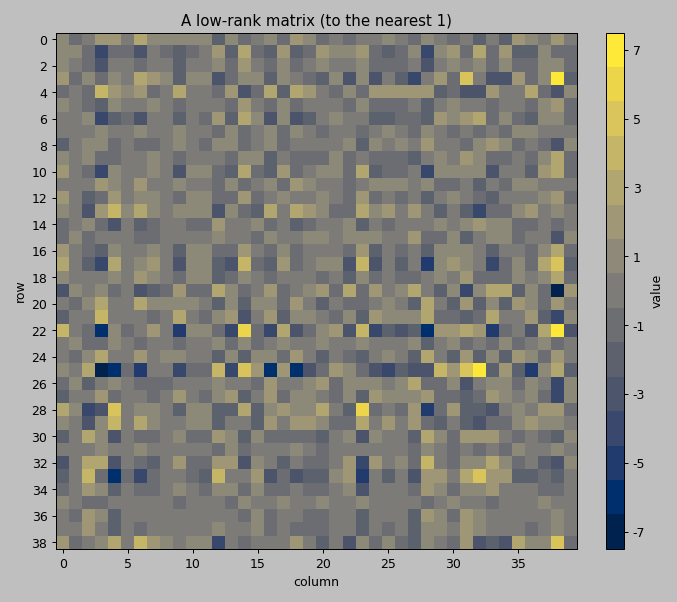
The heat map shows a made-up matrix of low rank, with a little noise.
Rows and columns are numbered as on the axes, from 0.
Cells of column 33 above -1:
20
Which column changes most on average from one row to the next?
38
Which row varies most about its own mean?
25
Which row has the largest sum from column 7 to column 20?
13
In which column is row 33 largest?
32
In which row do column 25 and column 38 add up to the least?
19
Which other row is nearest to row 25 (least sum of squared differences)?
6
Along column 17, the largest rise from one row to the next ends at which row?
22
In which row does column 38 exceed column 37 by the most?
3
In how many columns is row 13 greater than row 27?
21
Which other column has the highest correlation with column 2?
15
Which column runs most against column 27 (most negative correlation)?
31
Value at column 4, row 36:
-2
